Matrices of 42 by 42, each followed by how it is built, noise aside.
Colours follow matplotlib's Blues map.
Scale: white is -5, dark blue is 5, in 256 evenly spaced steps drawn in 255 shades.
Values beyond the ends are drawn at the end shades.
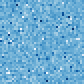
sparse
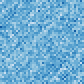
Hankel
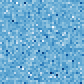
sparse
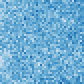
smooth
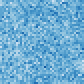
smooth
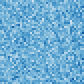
repeating rows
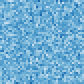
repeating rows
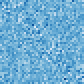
block diagonal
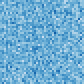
repeating rows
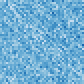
Toeplitz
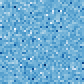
sparse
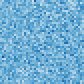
repeating rows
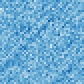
Hankel
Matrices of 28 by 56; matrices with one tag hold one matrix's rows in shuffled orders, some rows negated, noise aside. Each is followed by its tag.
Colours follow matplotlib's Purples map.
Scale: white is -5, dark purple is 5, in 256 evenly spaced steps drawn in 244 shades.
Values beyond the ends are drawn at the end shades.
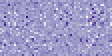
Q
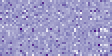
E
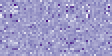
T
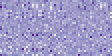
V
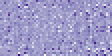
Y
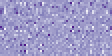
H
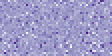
Q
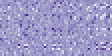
Y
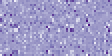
T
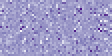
E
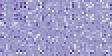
H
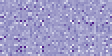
H
